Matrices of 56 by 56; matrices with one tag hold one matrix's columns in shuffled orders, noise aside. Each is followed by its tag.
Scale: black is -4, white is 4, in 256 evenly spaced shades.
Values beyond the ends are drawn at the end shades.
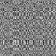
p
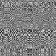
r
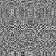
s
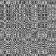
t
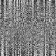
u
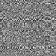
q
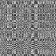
t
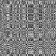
t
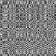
t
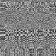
r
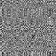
s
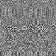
s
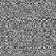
q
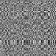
p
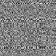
q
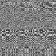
r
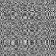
p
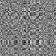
p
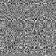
q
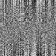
u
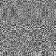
s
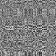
s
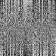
u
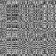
t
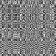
t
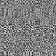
s
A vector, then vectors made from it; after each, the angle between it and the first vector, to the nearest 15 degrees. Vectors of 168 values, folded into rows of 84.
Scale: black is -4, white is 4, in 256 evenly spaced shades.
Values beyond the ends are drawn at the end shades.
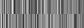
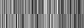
45 degrees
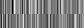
165 degrees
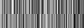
45 degrees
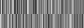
60 degrees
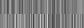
90 degrees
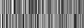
15 degrees
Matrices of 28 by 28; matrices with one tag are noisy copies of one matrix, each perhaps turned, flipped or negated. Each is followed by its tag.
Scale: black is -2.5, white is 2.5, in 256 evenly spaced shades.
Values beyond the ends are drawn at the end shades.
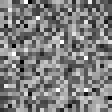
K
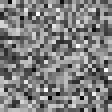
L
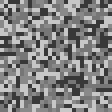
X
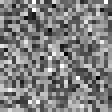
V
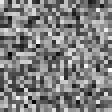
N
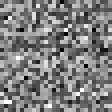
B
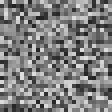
N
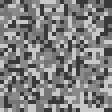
L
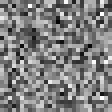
X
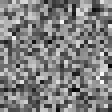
L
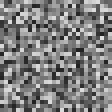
N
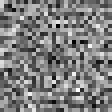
N
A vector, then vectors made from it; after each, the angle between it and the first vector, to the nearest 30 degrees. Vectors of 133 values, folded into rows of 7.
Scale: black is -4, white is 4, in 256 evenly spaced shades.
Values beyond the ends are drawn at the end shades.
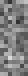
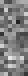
30 degrees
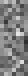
90 degrees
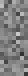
90 degrees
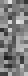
150 degrees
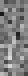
60 degrees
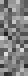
90 degrees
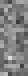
30 degrees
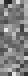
60 degrees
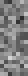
30 degrees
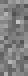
90 degrees
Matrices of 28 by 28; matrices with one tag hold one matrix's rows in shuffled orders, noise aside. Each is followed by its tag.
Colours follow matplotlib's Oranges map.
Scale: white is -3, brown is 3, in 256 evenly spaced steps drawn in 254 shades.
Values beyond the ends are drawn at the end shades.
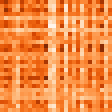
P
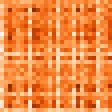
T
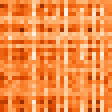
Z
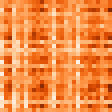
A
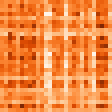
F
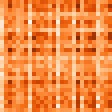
T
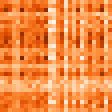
P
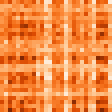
F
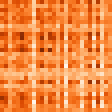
Z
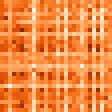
Z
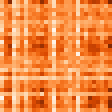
A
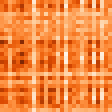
Z
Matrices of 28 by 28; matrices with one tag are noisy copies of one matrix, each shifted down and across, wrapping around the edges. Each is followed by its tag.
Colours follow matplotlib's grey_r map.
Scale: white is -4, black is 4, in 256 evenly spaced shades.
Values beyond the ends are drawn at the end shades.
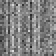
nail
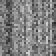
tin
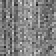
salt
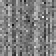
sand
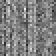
nail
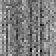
salt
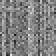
sand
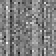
sand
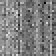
salt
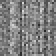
sand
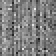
sand
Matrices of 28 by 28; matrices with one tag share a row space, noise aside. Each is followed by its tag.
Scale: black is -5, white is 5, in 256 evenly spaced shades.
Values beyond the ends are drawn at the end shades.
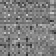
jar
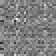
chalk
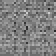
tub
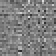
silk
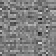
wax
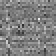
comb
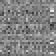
jar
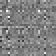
comb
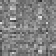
wax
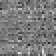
silk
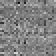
chalk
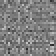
jar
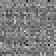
tub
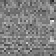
jar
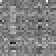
wax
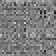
tub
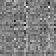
tub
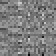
silk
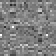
wax
